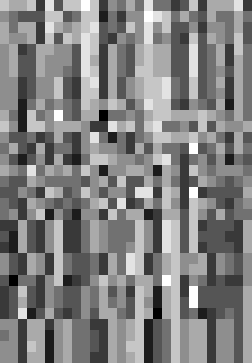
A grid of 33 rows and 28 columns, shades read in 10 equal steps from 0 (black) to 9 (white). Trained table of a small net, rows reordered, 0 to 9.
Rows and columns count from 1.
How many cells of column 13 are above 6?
3
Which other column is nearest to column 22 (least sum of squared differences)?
16
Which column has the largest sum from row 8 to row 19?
19
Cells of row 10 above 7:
1
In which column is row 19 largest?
14
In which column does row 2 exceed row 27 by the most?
18
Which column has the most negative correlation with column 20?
27
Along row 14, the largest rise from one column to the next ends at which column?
22
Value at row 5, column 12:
2
